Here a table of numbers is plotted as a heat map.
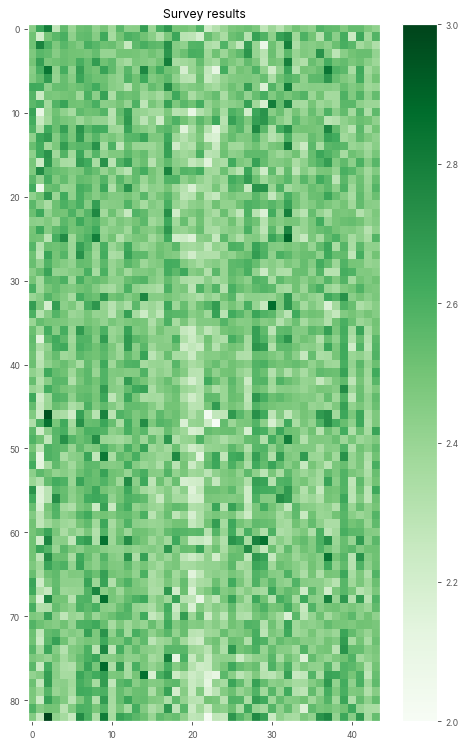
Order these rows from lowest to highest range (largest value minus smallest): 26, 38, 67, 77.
26, 38, 67, 77
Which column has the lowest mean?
20
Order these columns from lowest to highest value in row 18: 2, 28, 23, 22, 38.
38, 22, 23, 28, 2
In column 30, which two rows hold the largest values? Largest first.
33, 9
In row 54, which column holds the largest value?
12
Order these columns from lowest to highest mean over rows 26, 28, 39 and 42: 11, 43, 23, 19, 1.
1, 19, 11, 23, 43
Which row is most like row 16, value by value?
78
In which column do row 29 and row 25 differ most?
32
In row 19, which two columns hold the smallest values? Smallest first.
1, 20
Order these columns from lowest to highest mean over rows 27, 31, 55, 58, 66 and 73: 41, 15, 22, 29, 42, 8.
15, 42, 22, 8, 41, 29
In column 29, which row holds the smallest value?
2
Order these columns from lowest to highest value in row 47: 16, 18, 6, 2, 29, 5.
5, 29, 18, 16, 6, 2
